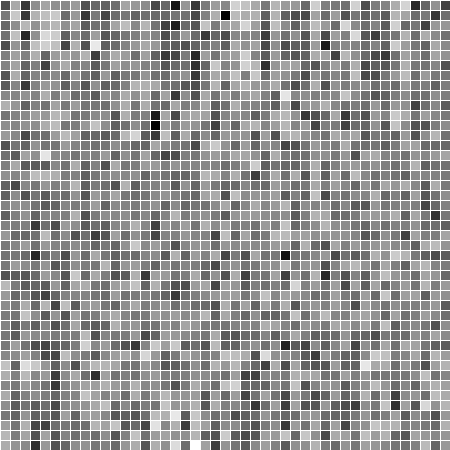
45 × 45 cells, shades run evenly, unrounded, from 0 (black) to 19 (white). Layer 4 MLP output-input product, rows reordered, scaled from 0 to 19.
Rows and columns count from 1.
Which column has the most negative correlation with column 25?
20
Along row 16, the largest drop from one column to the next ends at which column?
6
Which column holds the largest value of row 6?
25
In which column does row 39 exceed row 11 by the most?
30
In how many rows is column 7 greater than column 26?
19
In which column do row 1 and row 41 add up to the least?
42
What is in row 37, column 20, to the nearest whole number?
11
